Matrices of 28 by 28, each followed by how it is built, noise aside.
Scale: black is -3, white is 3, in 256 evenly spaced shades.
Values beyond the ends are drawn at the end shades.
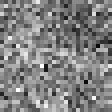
smooth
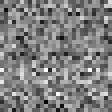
repeating columns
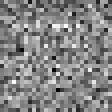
repeating columns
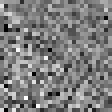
lower triangular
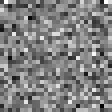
repeating rows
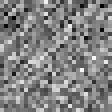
Hankel
